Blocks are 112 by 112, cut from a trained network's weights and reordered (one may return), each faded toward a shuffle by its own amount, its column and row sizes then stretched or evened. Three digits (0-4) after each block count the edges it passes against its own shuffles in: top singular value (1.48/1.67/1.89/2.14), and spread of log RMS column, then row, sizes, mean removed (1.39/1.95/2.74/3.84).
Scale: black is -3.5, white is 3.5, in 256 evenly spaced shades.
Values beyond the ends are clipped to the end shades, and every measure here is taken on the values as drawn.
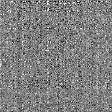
1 1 3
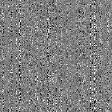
2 4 1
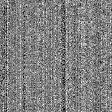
4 3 0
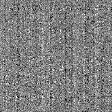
2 2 2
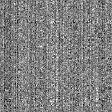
4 2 2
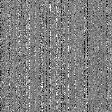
3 4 0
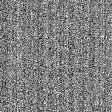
2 0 1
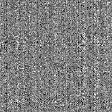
2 2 2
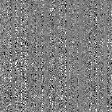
0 4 2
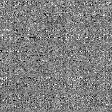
0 0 3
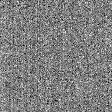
0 0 1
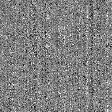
1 2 1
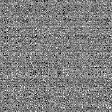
1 2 2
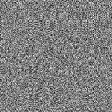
4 1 1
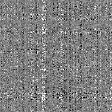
3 3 3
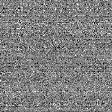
1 1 2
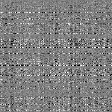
3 1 4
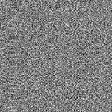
4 1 2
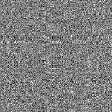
4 2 2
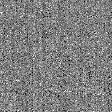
0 1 2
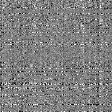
2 1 4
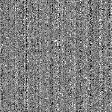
3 3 1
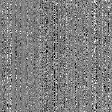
2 4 0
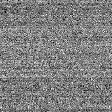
2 0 0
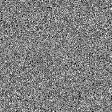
0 1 1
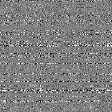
2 1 4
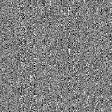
2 3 0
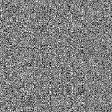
3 2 1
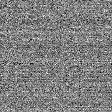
2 0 1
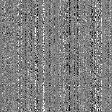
4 4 1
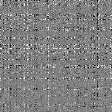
3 3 4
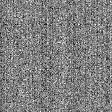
2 0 1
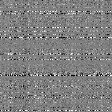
2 1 4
